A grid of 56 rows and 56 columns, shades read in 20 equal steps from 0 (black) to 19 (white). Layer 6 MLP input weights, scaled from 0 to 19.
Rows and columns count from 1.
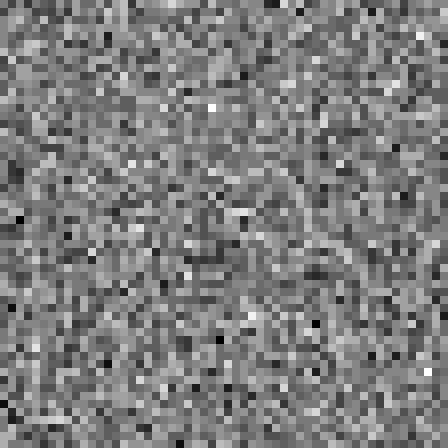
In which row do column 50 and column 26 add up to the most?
11
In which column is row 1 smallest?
35
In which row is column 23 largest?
41
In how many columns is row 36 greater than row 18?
23
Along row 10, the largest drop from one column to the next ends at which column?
31
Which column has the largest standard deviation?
9
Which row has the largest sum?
48
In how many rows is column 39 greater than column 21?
25
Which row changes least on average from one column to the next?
30
